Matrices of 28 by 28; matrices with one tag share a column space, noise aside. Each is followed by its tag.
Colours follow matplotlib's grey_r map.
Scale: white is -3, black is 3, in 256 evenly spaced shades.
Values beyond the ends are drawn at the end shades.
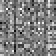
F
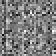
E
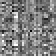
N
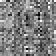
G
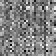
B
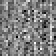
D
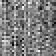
B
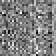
E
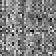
N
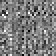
E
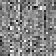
B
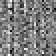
F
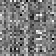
G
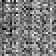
F
